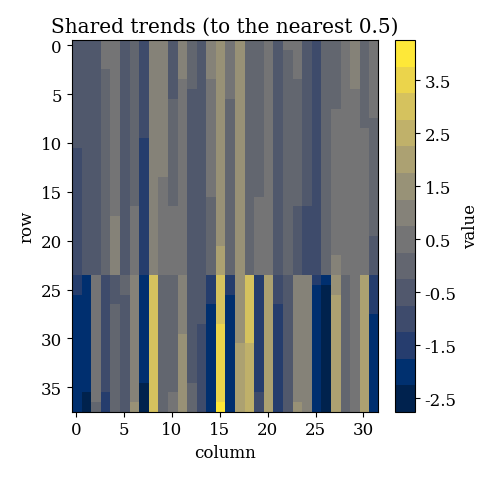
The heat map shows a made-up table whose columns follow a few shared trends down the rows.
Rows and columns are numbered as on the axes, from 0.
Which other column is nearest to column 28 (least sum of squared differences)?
4
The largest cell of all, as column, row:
15, 37
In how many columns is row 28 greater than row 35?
3
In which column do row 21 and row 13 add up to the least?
7
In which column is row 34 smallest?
26
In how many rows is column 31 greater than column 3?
5
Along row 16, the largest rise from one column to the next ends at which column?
8
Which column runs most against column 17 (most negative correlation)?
13
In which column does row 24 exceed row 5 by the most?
18
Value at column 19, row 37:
-1
